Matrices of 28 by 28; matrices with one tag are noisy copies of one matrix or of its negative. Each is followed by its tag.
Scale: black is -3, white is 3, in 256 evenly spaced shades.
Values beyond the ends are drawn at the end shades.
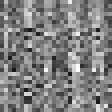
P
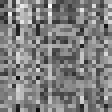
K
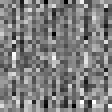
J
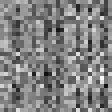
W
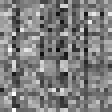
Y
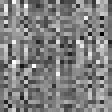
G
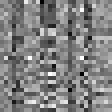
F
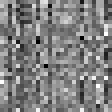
K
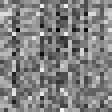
Y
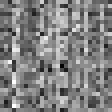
Y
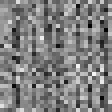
W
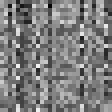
K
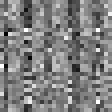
P
